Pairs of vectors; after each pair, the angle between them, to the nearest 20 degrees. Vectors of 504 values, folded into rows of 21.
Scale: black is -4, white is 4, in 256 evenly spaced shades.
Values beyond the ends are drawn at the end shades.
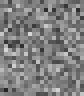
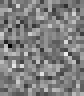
40 degrees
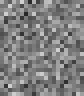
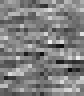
100 degrees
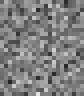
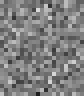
160 degrees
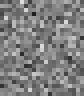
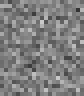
40 degrees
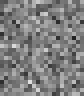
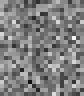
160 degrees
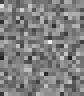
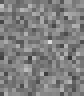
20 degrees
